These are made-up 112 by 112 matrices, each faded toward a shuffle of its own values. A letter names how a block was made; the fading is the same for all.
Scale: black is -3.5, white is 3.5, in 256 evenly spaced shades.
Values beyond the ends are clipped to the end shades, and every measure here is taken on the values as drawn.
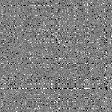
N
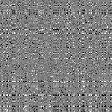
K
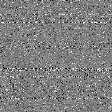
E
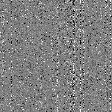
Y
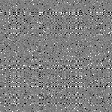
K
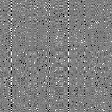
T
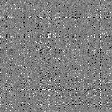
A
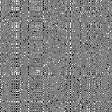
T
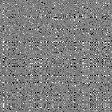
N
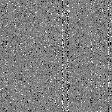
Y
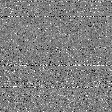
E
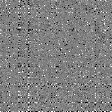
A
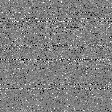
E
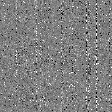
Y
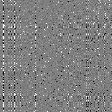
T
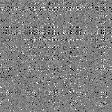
A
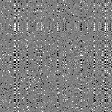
T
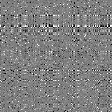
K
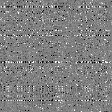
N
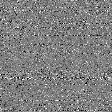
E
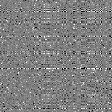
K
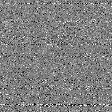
E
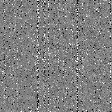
Y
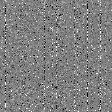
Y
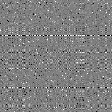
K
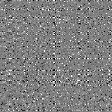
N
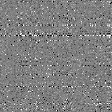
A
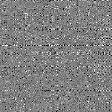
N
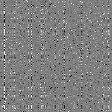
T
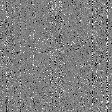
Y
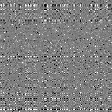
K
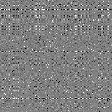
K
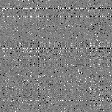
N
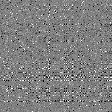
N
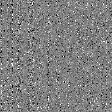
Y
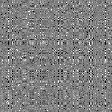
T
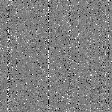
Y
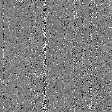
Y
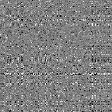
N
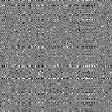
K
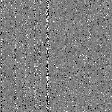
Y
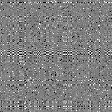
K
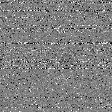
E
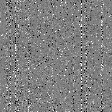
Y
